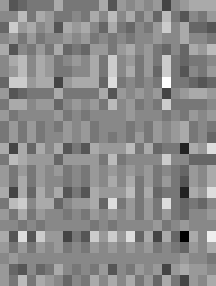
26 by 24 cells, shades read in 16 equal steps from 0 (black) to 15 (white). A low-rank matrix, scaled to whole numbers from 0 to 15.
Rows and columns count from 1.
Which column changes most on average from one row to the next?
19
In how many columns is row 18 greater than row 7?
9
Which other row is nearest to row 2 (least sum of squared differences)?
7
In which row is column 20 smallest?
22
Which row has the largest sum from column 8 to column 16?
8
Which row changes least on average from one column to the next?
24
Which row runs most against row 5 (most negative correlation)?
3
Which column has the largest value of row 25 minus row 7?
21
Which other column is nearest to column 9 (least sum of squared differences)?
6
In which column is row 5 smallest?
2
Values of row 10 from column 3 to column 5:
10 8 9
